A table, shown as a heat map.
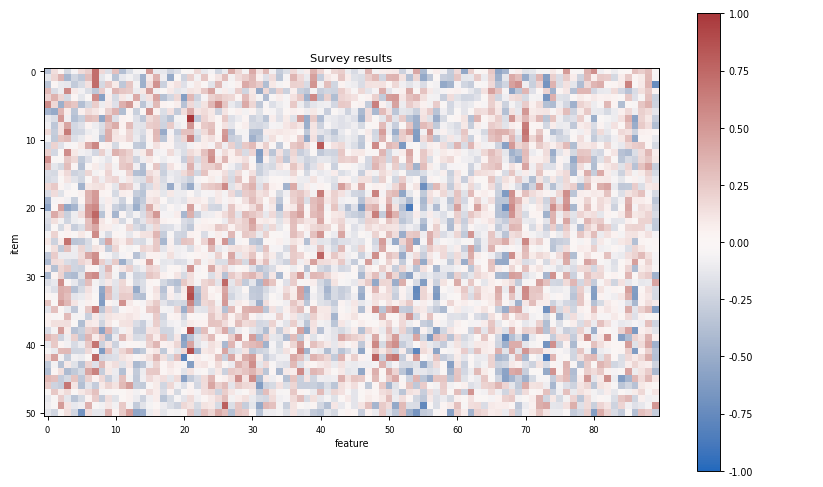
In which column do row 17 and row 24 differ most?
52
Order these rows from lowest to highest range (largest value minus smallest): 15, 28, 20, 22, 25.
15, 22, 28, 25, 20
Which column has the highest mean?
7
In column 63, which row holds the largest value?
20
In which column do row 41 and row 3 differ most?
68
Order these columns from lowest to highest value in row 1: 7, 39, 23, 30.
23, 30, 39, 7
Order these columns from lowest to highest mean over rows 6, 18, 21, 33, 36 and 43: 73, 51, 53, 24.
73, 53, 51, 24
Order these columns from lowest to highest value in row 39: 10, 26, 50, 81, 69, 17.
69, 10, 26, 81, 50, 17
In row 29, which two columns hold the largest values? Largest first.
21, 24
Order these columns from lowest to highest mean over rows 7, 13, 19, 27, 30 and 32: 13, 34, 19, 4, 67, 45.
13, 67, 4, 34, 19, 45
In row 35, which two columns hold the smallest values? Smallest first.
73, 89
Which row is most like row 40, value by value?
35
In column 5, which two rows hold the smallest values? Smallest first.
50, 17
